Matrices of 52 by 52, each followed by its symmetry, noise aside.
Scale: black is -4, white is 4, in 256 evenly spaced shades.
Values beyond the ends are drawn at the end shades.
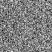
mirrored top to bottom.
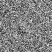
symmetric across the other diagonal.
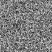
mirrored top to bottom.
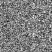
mirrored top to bottom.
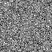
same after a half turn.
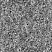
same after a half turn.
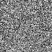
no symmetry.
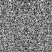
mirrored left to right.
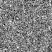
no symmetry.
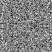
mirrored top to bottom.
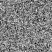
no symmetry.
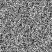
same after a half turn.
